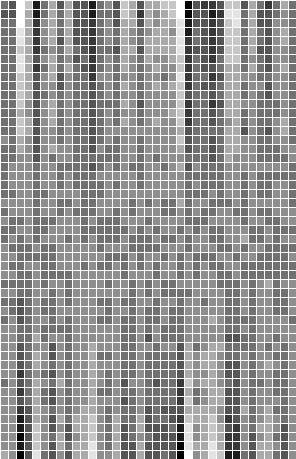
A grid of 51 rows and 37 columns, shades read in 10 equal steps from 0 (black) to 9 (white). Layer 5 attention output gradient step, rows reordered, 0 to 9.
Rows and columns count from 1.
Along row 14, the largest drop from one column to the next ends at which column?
24
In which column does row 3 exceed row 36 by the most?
3
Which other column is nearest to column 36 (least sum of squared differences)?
20
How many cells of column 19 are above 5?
6
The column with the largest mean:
23
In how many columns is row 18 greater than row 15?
6
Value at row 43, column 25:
5
